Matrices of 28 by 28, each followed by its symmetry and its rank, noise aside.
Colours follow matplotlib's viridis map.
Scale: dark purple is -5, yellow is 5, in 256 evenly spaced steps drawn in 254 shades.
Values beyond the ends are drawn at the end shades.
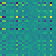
no symmetry, rank one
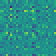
no symmetry, rank three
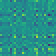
no symmetry, rank two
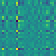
no symmetry, rank one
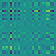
symmetric, rank one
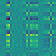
no symmetry, rank one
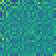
symmetric, rank three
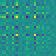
symmetric, rank one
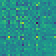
no symmetry, rank three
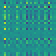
no symmetry, rank one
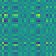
no symmetry, rank one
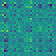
symmetric, rank two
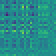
no symmetry, rank two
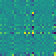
no symmetry, rank two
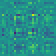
antisymmetric, rank two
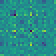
symmetric, rank three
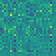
no symmetry, rank three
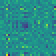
no symmetry, rank three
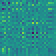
symmetric, rank two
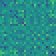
symmetric, rank three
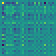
symmetric, rank two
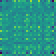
symmetric, rank two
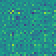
symmetric, rank three
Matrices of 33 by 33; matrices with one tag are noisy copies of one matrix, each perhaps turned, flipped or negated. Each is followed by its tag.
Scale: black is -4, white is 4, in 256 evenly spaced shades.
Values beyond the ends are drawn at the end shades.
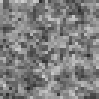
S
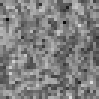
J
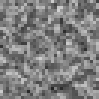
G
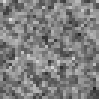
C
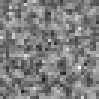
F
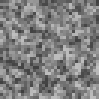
F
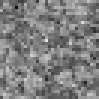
S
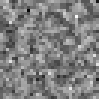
G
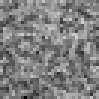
J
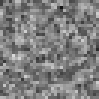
G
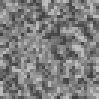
C
